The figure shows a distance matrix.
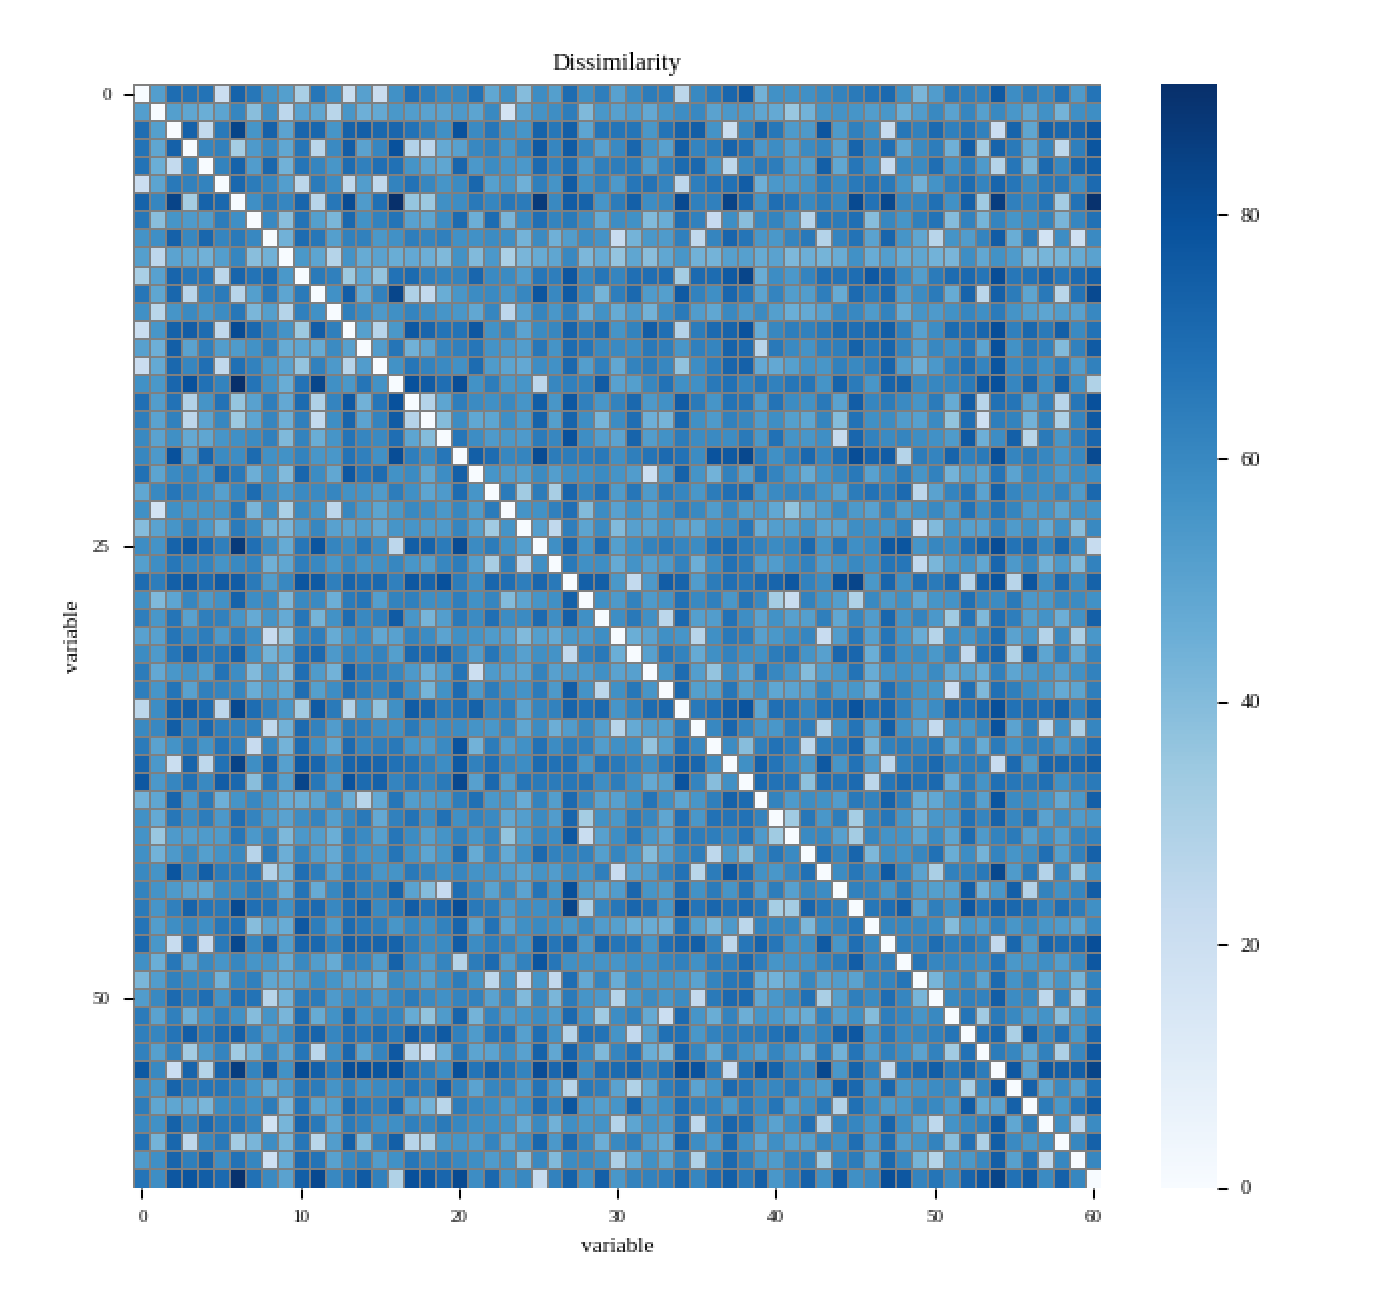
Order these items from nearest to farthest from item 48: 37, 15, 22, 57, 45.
15, 57, 37, 22, 45
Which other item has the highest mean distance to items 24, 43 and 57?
54
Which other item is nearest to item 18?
53
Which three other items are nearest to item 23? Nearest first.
1, 12, 9
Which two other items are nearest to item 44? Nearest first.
19, 56
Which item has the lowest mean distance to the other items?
9
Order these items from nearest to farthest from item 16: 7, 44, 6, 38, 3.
38, 7, 44, 3, 6
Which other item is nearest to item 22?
49
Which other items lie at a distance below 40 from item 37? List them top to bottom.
2, 4, 47, 54
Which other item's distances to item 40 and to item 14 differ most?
45
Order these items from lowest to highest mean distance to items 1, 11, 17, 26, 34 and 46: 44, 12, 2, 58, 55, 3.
58, 3, 12, 44, 55, 2
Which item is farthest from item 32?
13
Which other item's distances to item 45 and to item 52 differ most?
27
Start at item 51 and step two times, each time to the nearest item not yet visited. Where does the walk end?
29
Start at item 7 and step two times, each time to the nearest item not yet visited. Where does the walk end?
42
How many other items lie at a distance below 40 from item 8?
6
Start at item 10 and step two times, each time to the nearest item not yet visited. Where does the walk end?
0
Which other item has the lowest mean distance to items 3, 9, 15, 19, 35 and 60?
30
